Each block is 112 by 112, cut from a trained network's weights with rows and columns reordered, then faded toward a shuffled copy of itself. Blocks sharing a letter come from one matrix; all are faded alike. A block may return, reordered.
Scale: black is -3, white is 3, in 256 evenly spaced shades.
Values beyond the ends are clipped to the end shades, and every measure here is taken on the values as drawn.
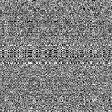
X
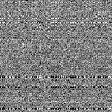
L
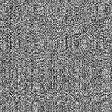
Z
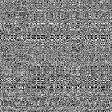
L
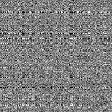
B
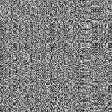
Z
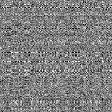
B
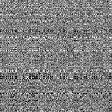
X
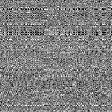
L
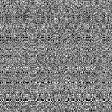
L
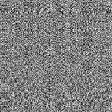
Z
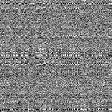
X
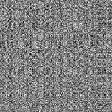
Z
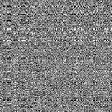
B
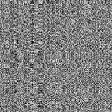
Z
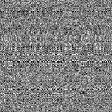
B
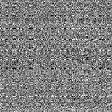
X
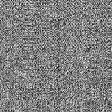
Z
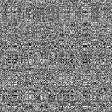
X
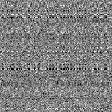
L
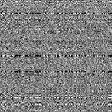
L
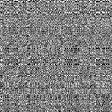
X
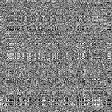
X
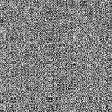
Z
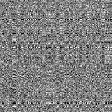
B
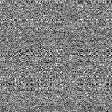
B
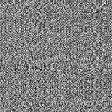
Z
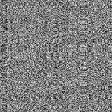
Z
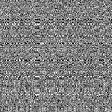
X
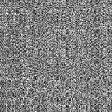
Z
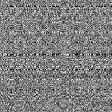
L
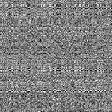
B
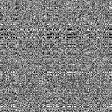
X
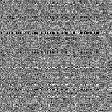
L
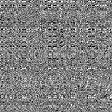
L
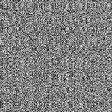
Z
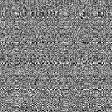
B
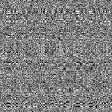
B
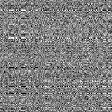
B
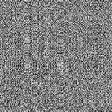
Z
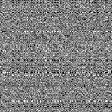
L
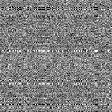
L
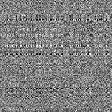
B
